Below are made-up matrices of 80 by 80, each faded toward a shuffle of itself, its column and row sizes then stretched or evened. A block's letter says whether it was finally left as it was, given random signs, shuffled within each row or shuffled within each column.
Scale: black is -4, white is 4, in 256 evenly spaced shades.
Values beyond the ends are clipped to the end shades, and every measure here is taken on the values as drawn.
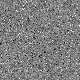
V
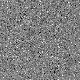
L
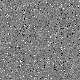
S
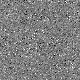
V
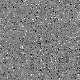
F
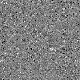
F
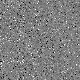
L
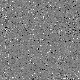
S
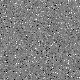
L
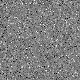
V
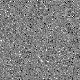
F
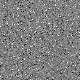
L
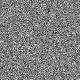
V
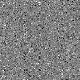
F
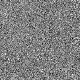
S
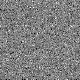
F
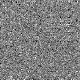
F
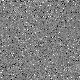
V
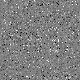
F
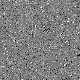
L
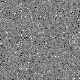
F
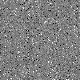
L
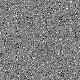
L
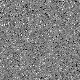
V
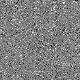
S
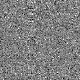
F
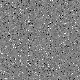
L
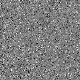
S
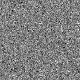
S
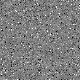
S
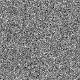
L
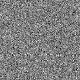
F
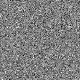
F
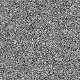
L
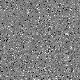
F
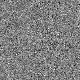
L
